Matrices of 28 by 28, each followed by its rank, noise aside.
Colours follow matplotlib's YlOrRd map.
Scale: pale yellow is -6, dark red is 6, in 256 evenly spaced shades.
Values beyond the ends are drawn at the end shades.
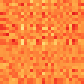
three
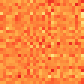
four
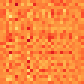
four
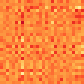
three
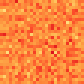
eight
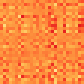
three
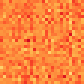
six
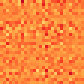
four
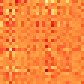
three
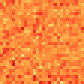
six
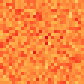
eight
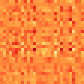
three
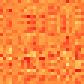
four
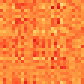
four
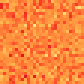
eight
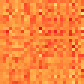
four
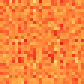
six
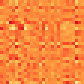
three
